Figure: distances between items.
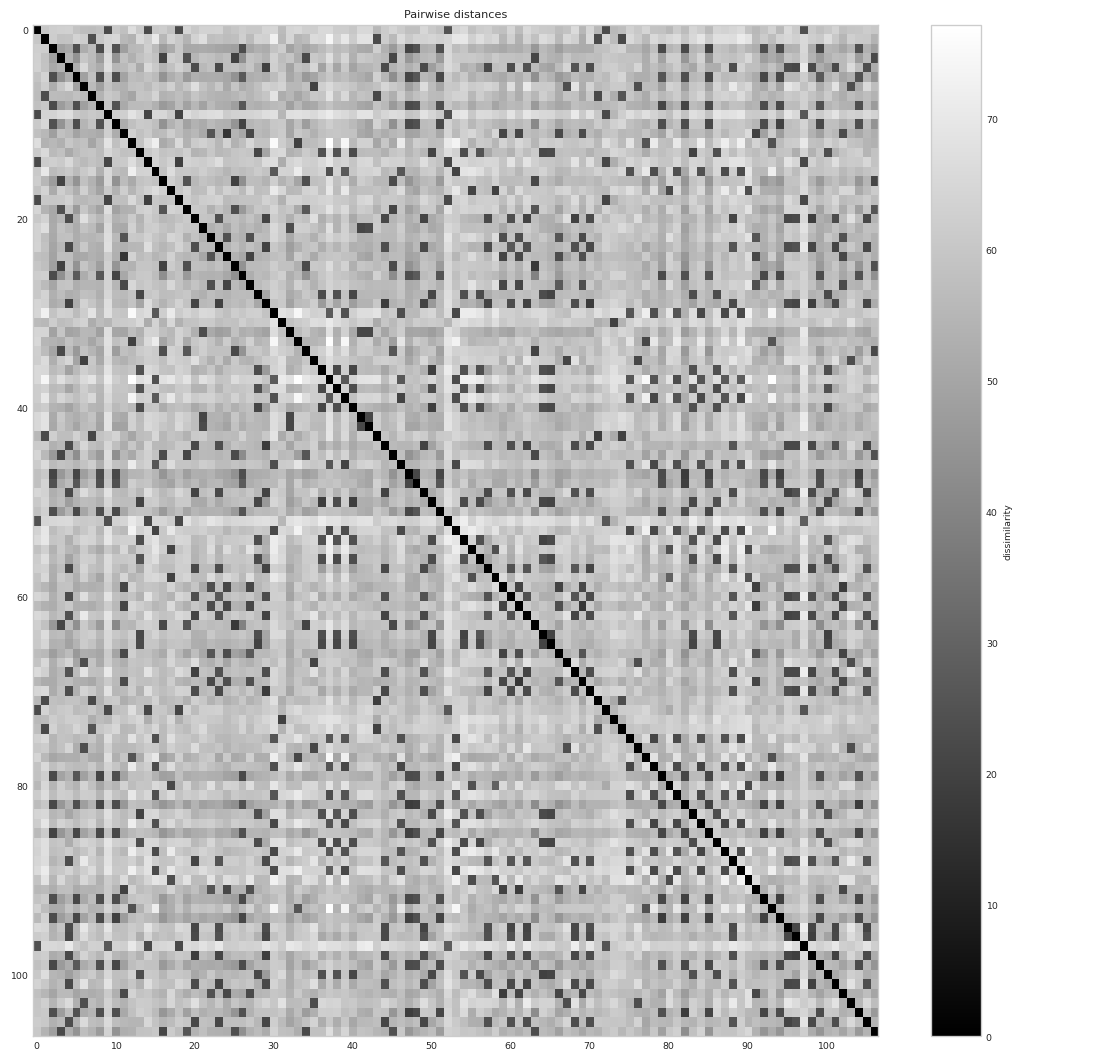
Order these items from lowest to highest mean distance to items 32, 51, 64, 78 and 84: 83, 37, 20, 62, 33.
37, 83, 20, 62, 33
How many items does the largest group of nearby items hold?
17
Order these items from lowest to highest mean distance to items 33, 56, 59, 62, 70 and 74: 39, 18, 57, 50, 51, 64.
57, 50, 64, 51, 18, 39
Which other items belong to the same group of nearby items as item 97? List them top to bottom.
0, 9, 14, 18, 52, 72
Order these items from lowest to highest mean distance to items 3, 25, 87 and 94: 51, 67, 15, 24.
51, 15, 24, 67
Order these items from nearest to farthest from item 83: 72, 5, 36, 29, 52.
36, 29, 5, 72, 52
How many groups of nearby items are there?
13
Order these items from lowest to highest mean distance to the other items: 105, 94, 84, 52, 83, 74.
94, 105, 83, 84, 74, 52
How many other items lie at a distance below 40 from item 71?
4
